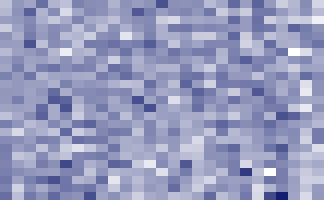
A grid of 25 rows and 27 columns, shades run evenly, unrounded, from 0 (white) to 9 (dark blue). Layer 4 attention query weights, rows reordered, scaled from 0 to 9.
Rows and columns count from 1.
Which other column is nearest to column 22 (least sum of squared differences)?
2
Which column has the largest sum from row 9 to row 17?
6
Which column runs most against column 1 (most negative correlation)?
22
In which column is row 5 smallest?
11
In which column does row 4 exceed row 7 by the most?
25
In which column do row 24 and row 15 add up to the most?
24
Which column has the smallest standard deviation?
9
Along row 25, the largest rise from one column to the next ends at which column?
23
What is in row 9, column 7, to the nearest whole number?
5
